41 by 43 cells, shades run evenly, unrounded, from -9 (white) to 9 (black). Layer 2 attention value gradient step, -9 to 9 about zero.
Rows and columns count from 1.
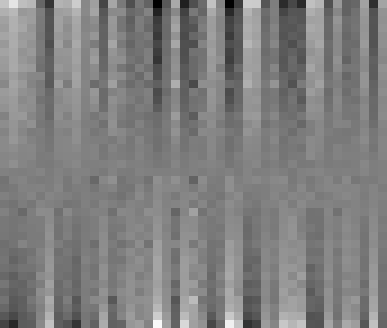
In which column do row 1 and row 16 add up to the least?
2
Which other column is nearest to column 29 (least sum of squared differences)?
9
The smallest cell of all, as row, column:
41, 18
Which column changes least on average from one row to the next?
10
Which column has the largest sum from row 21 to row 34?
28
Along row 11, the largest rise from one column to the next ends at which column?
21
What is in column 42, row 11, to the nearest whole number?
2
